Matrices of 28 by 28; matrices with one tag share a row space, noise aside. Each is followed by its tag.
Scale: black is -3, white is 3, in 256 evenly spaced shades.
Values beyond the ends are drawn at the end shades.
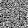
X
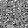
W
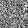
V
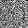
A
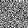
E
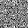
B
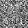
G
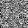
X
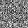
E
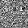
G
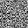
W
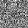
B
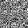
V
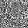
V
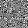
V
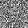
W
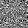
X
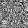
A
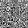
W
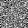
X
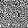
B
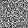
E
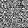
G
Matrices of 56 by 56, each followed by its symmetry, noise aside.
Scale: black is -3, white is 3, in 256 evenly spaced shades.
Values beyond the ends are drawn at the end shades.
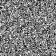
same after a half turn.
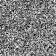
symmetric.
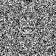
mirrored left to right.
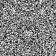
mirrored left to right.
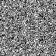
mirrored top to bottom.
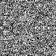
mirrored top to bottom.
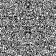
mirrored left to right.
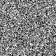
symmetric.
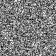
same after a half turn.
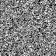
same after a half turn.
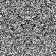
mirrored left to right.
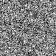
same after a half turn.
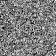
mirrored top to bottom.
